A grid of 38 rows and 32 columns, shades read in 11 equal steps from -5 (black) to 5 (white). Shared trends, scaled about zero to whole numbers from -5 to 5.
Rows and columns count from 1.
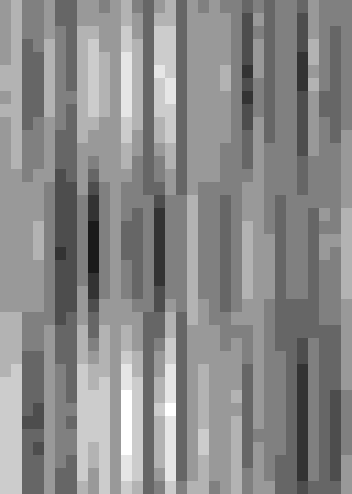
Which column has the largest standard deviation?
9
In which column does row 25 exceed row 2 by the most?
23
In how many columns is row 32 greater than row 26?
16
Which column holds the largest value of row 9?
12
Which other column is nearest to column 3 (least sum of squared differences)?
4
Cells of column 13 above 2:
8
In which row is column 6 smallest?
20
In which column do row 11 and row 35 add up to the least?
28
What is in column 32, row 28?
1
